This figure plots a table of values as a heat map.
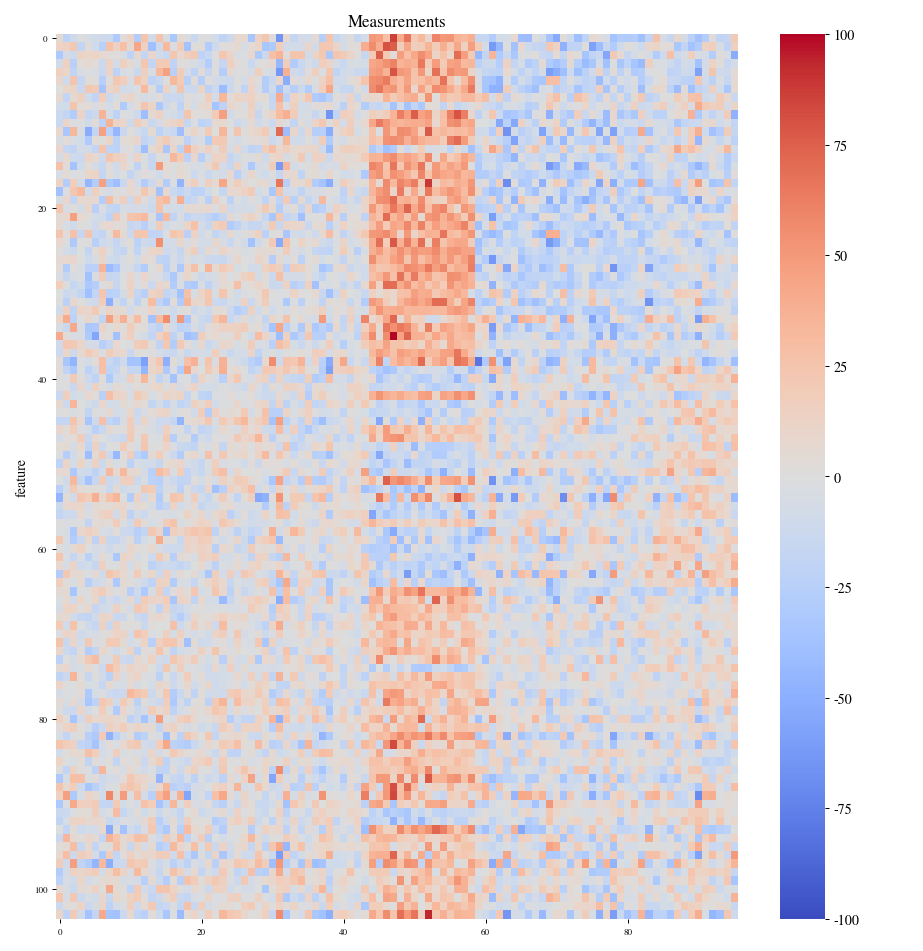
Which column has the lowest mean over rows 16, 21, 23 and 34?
61
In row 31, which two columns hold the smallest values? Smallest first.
83, 7
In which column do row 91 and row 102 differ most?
48
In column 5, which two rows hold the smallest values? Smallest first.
35, 97
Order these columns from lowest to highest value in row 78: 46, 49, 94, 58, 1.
1, 58, 94, 49, 46
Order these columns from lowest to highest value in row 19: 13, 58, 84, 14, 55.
13, 84, 58, 14, 55
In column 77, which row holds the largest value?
97
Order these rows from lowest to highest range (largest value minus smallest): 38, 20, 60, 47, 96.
60, 47, 20, 96, 38
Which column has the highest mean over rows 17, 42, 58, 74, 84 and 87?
52
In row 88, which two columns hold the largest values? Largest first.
47, 49
